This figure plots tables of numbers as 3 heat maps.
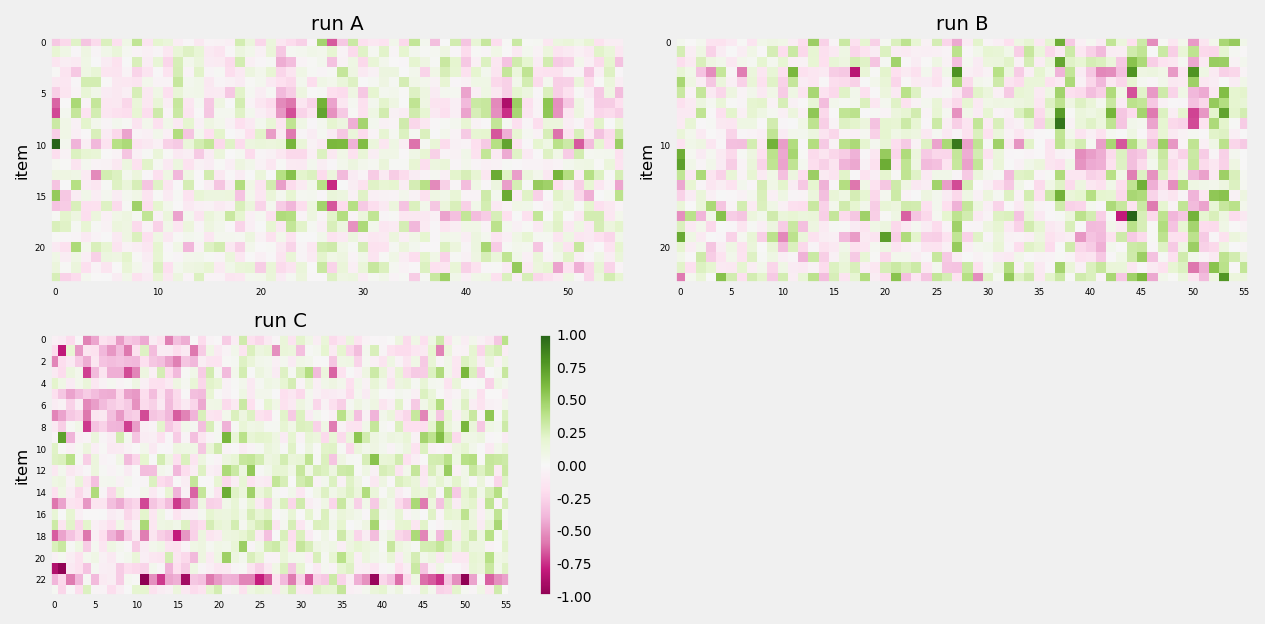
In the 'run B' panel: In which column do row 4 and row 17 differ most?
0
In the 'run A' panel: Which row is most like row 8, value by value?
18
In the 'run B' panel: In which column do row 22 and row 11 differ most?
50
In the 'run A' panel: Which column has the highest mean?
26
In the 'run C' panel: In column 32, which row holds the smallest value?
3
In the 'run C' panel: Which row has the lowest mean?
22
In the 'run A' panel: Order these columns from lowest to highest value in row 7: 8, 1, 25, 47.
25, 47, 1, 8
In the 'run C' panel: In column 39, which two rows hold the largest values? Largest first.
11, 17
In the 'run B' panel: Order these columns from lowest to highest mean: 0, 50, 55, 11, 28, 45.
28, 50, 55, 0, 11, 45
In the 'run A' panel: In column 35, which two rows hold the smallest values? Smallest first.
10, 18
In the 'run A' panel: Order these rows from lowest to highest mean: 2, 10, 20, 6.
6, 2, 20, 10
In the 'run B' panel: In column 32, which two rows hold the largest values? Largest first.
23, 22
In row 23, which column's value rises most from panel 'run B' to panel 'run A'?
0
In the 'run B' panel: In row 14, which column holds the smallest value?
27
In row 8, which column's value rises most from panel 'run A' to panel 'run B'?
37
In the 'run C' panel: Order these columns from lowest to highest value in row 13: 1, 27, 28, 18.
18, 1, 28, 27
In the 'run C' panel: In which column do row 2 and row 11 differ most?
0
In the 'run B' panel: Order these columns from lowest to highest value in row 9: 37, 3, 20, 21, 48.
48, 3, 21, 20, 37
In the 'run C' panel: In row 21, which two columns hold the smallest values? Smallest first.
1, 0
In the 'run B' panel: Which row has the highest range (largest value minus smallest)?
17
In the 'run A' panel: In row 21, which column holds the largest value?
44
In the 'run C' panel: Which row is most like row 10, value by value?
4
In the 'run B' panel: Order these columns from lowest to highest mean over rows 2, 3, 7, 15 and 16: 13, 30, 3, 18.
3, 30, 18, 13
